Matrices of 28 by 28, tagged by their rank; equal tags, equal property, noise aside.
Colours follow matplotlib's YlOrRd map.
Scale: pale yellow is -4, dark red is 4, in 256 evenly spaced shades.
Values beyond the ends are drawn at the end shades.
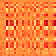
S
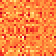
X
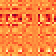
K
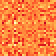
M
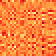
X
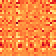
M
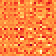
M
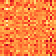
M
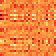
K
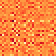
K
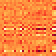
S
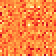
M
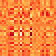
K
